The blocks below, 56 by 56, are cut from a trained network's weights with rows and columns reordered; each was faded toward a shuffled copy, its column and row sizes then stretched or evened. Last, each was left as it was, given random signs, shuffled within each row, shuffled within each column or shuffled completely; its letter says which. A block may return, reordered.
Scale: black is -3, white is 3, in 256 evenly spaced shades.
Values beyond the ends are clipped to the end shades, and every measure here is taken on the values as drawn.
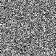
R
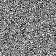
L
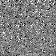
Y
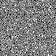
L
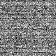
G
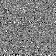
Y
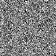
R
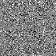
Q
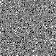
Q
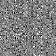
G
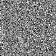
R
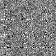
G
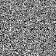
Q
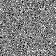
L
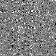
Q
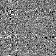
Q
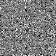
Q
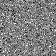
L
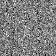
R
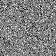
Y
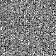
R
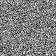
L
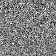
Y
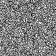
L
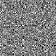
G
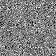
Y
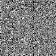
Q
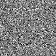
Y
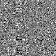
G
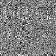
G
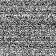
Y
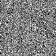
R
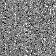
R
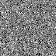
Y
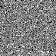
Y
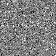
Y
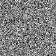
Q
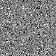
Q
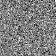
R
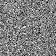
L
